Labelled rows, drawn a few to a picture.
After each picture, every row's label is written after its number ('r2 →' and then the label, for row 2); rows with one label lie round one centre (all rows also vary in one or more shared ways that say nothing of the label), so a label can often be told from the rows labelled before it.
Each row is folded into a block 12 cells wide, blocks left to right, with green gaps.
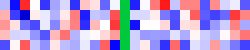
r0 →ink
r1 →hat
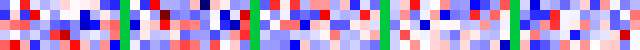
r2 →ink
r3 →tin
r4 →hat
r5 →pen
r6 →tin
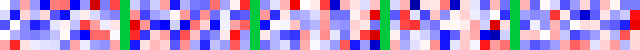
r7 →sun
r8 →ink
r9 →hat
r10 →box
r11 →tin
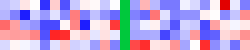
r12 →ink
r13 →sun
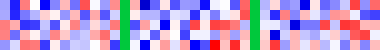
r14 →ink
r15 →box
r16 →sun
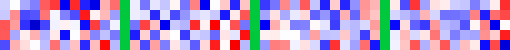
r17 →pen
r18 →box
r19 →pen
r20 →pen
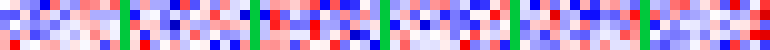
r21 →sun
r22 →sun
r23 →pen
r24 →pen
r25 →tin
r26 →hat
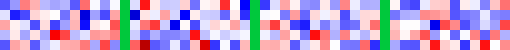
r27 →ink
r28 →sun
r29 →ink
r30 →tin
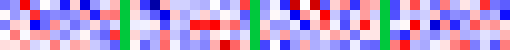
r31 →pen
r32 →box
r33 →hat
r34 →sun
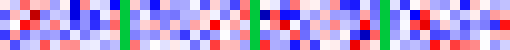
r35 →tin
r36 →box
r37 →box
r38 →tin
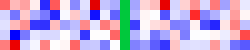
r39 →sun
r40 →hat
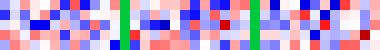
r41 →pen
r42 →pen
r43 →tin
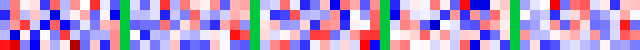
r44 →sun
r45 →hat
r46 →ink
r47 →pen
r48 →hat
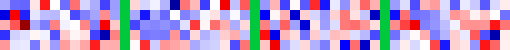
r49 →box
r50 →sun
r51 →sun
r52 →box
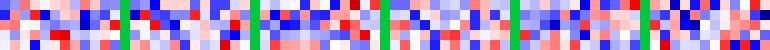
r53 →ink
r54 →box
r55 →sun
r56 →ink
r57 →pen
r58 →sun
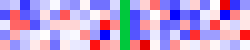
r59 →box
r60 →sun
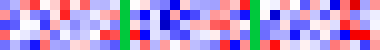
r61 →hat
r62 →sun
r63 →sun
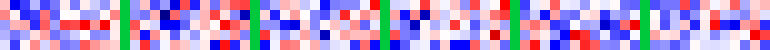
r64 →box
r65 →sun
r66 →pen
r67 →hat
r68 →ink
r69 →hat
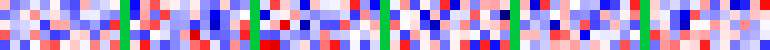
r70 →tin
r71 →ink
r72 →sun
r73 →sun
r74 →pen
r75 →pen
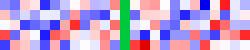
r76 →ink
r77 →sun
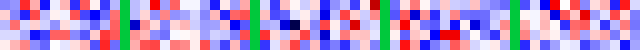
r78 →ink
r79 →pen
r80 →pen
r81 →ink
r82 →hat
